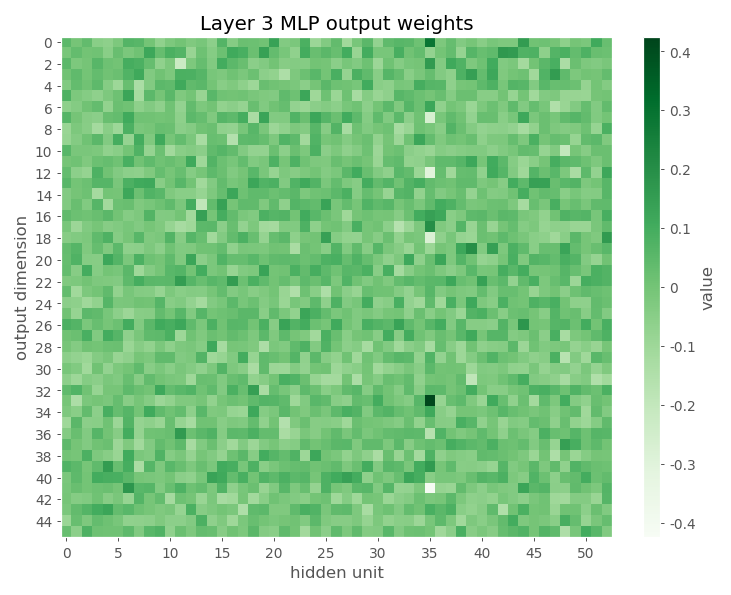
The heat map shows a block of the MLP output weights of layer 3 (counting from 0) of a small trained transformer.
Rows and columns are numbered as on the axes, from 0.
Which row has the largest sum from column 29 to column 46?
13
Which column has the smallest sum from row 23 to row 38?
12
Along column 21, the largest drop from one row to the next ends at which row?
35
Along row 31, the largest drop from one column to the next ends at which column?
39
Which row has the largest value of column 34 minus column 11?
2
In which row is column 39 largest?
19
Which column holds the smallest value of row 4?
7
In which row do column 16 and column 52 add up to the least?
9
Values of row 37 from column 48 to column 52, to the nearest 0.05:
0.15 0.1 0 0.05 0
